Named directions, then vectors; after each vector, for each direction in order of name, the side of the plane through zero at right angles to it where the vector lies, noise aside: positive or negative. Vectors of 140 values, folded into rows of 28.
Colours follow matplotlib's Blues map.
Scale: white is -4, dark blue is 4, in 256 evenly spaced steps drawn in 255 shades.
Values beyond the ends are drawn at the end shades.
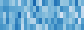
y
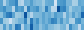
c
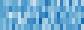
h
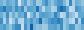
positive, positive, positive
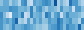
negative, positive, positive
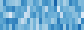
negative, positive, positive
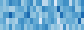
positive, negative, negative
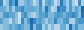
positive, positive, negative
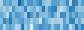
negative, negative, negative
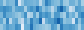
positive, positive, positive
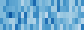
positive, negative, positive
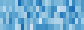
negative, negative, negative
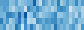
positive, negative, positive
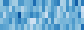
negative, negative, positive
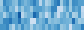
negative, negative, positive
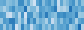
negative, positive, negative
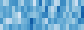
positive, positive, negative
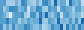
negative, positive, positive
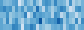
positive, positive, positive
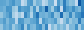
positive, negative, negative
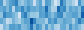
positive, positive, negative
